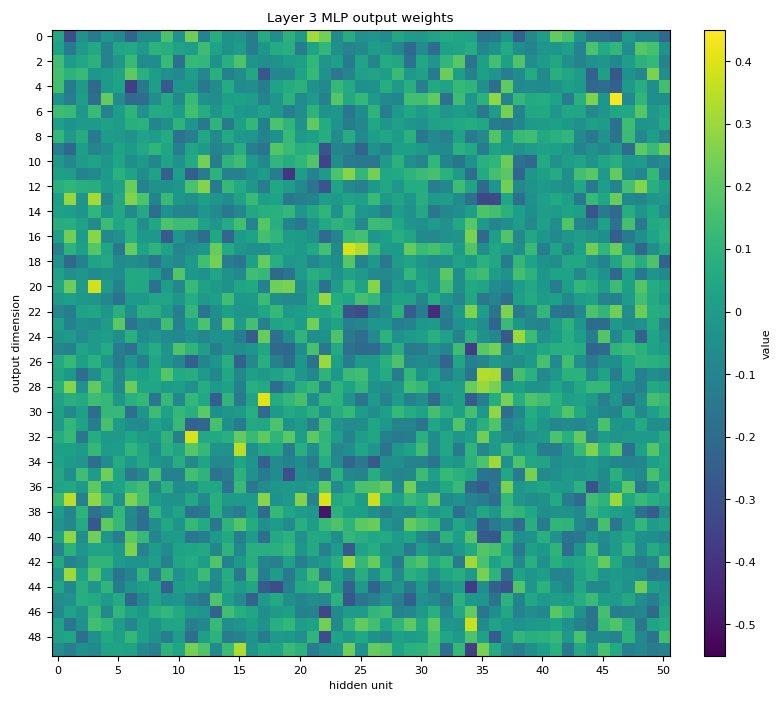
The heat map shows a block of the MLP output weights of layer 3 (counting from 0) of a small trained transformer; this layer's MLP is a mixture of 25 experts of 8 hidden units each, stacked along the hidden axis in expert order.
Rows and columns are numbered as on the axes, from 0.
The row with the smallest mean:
44
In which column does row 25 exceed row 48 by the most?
36
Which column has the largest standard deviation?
22
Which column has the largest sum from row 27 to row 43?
1
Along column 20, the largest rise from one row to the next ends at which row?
37
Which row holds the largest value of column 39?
35
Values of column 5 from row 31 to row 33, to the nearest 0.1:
0 0 0
